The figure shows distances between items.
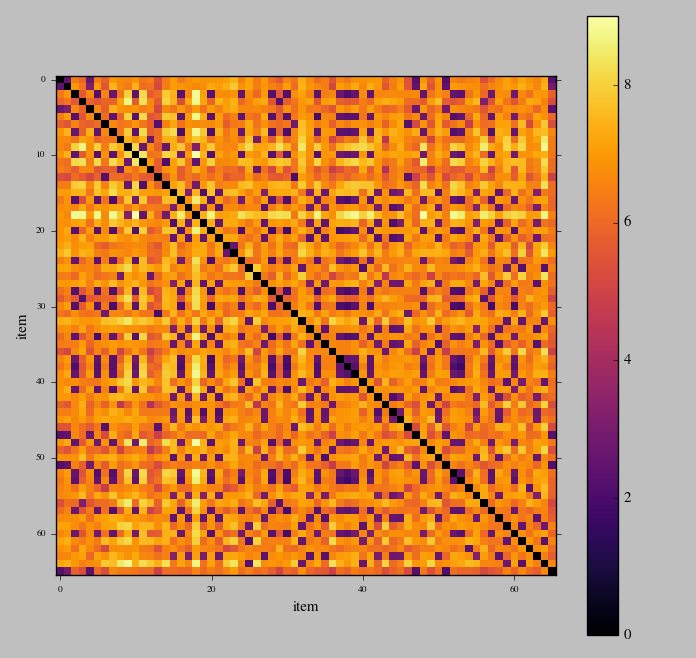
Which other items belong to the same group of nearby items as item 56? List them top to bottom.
3, 29
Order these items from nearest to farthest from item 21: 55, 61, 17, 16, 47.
17, 55, 61, 47, 16
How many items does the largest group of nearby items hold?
19
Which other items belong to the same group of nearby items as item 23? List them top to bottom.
22
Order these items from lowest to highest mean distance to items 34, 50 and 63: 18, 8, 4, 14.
4, 8, 14, 18
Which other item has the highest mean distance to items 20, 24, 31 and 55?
18
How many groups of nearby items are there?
11
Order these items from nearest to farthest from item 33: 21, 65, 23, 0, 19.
21, 19, 65, 0, 23
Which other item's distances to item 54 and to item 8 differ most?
62
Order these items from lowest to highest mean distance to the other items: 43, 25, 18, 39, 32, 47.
39, 47, 43, 25, 32, 18
